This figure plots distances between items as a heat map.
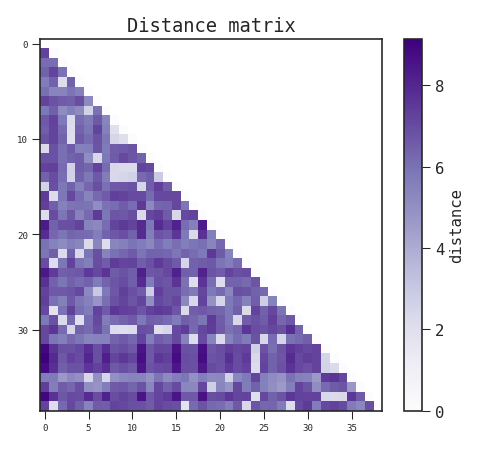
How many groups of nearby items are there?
9
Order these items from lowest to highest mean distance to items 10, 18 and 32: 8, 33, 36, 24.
8, 24, 33, 36
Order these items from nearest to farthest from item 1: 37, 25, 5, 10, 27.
5, 27, 25, 10, 37
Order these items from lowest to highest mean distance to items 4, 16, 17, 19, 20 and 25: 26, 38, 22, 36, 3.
36, 38, 22, 26, 3
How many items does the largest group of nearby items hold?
7
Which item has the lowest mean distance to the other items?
35
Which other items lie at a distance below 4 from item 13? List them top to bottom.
3, 8, 9, 10, 14, 30
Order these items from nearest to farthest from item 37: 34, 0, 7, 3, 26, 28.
34, 26, 3, 28, 7, 0
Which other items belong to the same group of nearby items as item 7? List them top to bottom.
5, 21, 35
